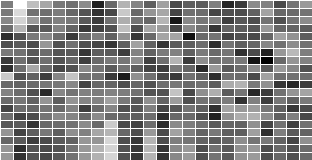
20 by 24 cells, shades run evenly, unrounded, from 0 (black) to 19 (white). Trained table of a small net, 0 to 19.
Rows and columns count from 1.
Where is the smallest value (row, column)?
8, 21
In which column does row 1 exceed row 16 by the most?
2
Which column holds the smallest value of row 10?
10
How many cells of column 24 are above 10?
4
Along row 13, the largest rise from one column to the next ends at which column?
20
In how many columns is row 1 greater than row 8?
15
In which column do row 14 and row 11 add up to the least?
23
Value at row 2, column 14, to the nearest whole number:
5
